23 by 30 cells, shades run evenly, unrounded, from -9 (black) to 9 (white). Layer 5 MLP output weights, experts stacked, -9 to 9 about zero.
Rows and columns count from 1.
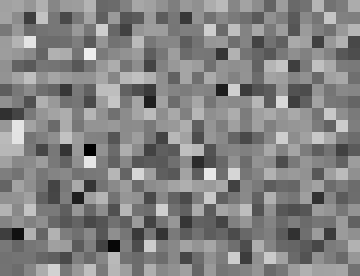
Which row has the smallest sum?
20
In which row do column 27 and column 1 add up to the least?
10
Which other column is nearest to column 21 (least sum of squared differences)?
14
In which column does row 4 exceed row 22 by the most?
3
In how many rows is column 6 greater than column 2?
7
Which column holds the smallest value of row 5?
19
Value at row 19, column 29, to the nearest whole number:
2
